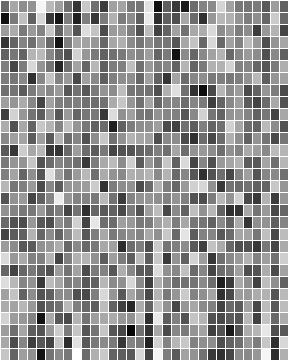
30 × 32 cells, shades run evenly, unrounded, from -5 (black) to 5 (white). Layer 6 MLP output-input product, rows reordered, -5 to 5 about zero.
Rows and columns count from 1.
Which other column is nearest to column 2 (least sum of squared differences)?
13
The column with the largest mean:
30
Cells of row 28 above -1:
18
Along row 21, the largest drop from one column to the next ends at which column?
14
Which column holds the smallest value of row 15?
23
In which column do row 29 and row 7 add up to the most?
32
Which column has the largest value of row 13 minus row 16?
5
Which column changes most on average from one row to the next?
7
